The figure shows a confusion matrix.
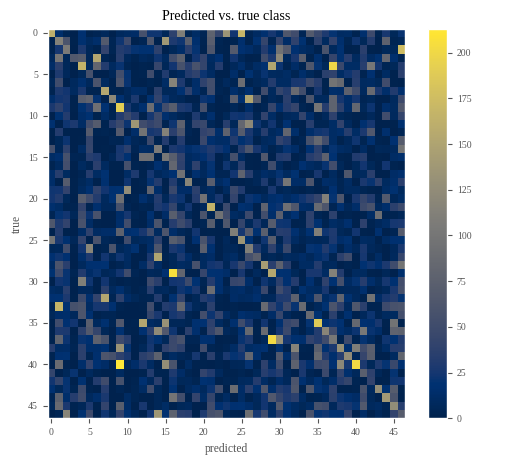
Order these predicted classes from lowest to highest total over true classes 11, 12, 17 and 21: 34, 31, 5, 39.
34, 39, 5, 31
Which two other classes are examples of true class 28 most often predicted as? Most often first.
46, 30
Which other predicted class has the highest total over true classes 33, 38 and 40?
9
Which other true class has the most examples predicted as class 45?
35
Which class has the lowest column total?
3
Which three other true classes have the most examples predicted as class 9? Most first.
40, 38, 20
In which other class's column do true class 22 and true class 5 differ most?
43
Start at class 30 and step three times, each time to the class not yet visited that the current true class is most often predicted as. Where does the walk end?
29
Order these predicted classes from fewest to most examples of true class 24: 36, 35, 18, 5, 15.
18, 36, 5, 15, 35
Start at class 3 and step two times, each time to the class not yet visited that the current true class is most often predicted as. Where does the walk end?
16
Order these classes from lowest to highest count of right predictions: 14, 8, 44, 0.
14, 8, 44, 0
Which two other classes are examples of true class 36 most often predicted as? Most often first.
14, 41
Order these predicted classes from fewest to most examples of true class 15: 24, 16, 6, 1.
1, 6, 24, 16
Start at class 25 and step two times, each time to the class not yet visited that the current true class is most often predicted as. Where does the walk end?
23
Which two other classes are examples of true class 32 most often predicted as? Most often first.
7, 42
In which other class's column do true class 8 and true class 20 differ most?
26
